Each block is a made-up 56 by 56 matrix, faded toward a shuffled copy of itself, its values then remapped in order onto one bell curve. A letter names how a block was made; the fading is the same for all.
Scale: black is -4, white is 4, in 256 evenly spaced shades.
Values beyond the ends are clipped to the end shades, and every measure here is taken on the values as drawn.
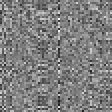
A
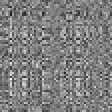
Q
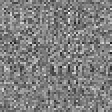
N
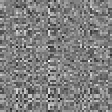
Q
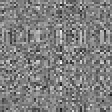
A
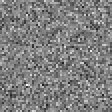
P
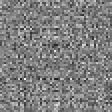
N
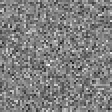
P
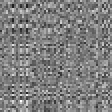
Q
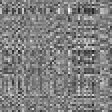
Q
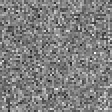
P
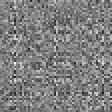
A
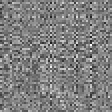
Q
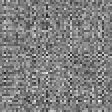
A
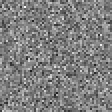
P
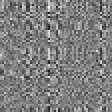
Q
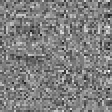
N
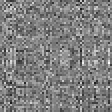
A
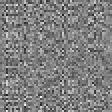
A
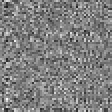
N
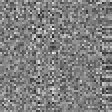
N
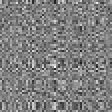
Q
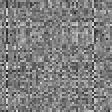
Q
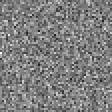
P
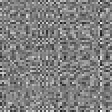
Q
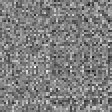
N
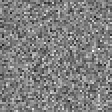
P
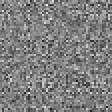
N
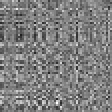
Q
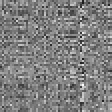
A
